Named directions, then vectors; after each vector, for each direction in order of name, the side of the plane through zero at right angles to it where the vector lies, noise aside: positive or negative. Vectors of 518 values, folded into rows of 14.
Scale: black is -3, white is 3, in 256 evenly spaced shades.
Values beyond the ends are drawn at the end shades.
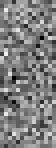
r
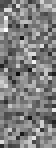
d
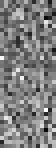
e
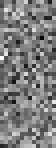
positive, positive, positive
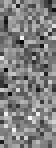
negative, positive, positive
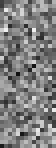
positive, positive, positive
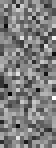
negative, positive, positive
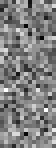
positive, positive, positive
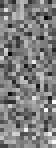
positive, positive, positive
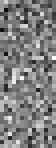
negative, positive, negative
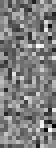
positive, positive, negative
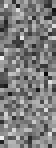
negative, positive, positive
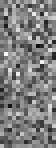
negative, negative, positive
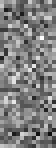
negative, negative, negative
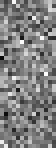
positive, negative, negative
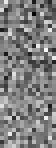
negative, positive, negative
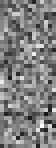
positive, positive, negative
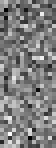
negative, positive, negative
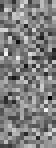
positive, positive, positive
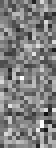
positive, positive, negative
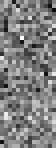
negative, positive, positive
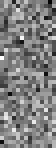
negative, positive, positive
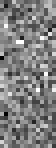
positive, negative, negative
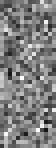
positive, positive, negative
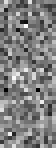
negative, positive, negative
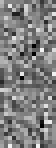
negative, negative, positive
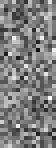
negative, negative, negative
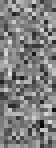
negative, negative, positive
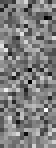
positive, positive, positive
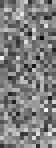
positive, positive, positive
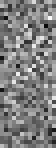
negative, negative, negative
